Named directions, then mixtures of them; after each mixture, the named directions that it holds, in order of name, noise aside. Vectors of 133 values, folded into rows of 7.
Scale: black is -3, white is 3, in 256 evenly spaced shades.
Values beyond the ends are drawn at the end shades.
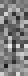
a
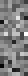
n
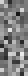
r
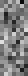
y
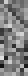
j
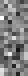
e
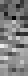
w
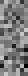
j, y.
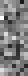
e, y.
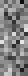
y.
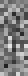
a.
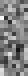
e.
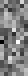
j, y.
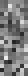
a, j, r.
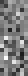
r.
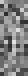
a, r.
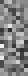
j, r.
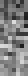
a, w.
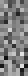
j, r, y.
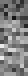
j, w.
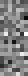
a, n.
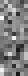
e.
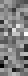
j, n.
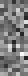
a, n.
